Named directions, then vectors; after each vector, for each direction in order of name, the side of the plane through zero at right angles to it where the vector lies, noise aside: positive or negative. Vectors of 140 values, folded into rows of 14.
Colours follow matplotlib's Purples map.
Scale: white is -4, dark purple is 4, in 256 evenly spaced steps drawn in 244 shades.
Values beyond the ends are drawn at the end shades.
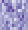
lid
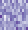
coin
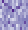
negative, positive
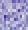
negative, negative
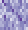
negative, positive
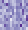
negative, positive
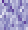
negative, positive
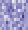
positive, positive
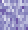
positive, negative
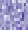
positive, positive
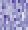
negative, negative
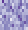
negative, positive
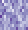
positive, negative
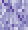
negative, positive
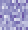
positive, positive
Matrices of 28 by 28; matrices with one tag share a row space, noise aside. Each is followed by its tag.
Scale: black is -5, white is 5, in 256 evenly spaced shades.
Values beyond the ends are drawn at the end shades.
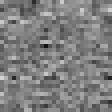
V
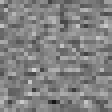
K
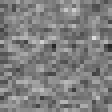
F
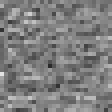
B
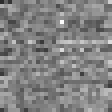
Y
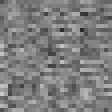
K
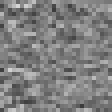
B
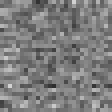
F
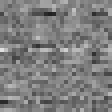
F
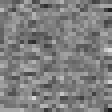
V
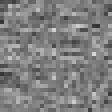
F
